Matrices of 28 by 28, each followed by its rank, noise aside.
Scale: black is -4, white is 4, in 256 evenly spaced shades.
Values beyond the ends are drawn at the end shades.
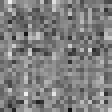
four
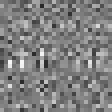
three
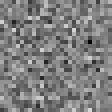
seven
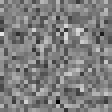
six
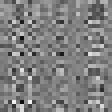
three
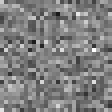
five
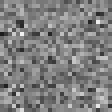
five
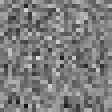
seven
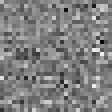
six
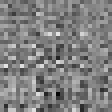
three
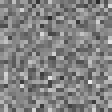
six
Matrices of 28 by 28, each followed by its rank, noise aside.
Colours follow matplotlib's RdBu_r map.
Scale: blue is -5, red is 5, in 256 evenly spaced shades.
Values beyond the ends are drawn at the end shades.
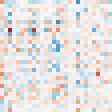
five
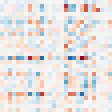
two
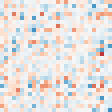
six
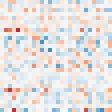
four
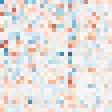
five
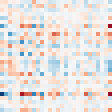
two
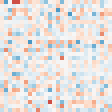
five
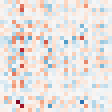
four
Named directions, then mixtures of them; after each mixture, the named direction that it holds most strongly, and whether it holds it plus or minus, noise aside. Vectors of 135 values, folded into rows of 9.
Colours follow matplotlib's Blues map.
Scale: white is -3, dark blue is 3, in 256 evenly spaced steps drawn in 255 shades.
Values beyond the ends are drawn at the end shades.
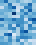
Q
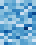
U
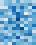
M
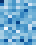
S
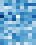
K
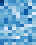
U, minus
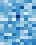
Q, minus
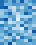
M, minus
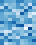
U, minus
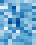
S, plus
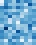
S, minus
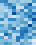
Q, plus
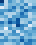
S, plus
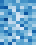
M, minus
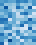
U, minus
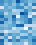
U, minus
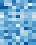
K, minus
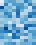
U, plus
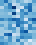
Q, plus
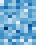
S, minus
